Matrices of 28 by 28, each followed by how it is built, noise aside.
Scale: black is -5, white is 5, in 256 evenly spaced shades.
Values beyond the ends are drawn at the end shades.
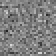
low rank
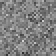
Hankel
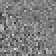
lower triangular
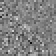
lower triangular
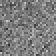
Hankel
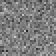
noise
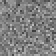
noise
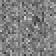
blocks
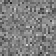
blocks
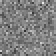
noise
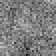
smooth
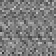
repeating columns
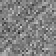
Hankel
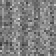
blocks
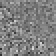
lower triangular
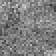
smooth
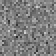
noise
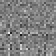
low rank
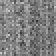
blocks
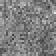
smooth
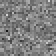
noise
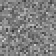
noise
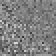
lower triangular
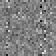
uneven columns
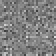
low rank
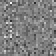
uneven columns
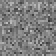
repeating columns
